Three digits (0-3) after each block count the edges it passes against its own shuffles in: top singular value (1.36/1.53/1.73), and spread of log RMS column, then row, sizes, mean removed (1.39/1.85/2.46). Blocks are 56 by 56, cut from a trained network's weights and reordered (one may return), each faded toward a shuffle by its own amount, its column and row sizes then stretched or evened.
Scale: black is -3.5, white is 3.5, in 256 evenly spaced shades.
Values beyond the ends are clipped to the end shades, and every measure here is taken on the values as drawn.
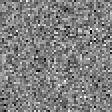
2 1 0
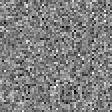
2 1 0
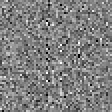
1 2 0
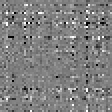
1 2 3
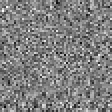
3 1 1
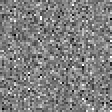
0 2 0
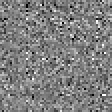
0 2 1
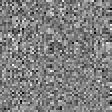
3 2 1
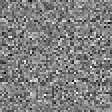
3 0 2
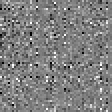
0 3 2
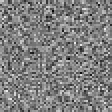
3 0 0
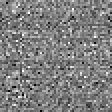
1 1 0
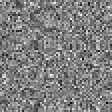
3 0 1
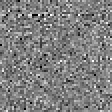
1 0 1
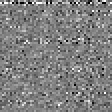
2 1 3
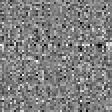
2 2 1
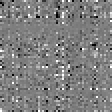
1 3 3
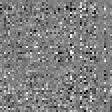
0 3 2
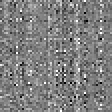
2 3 2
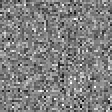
1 2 1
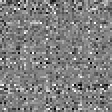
1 2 3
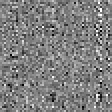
3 3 1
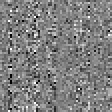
2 3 1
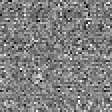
1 1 0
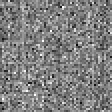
1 0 0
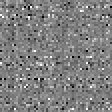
0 1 3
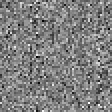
2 2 0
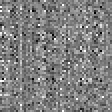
2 2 2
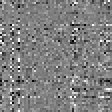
3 3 3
